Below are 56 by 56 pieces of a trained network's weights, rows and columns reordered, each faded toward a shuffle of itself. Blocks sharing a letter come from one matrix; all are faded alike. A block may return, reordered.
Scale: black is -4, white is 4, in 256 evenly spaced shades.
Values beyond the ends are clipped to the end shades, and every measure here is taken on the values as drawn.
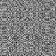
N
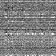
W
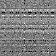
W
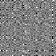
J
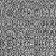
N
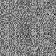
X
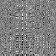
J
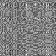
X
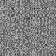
X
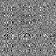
J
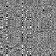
J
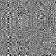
J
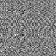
N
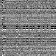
W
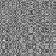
N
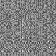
X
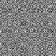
N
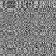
N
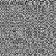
N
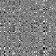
J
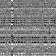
W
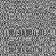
N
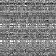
W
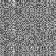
X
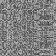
X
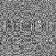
N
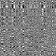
J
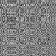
N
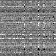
W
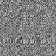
N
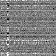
W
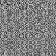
X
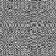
N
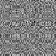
N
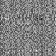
X
